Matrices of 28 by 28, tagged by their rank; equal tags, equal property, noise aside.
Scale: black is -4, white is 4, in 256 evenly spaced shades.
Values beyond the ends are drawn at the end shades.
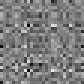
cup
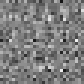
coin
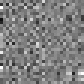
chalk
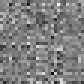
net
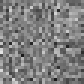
net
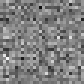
net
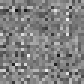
chalk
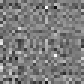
coin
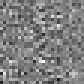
net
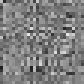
chalk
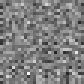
coin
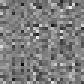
net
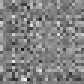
net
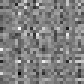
chalk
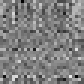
cup
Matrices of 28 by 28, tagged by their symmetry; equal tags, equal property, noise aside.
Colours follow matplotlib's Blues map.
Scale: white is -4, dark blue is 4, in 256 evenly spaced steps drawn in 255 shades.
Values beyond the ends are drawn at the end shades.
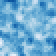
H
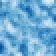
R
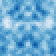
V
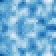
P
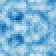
P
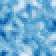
R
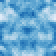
V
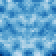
V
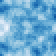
P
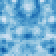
V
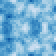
P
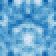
V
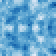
P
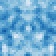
V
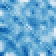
H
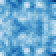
P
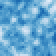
H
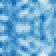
P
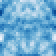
V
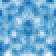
V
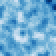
H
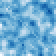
H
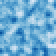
R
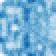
P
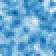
H
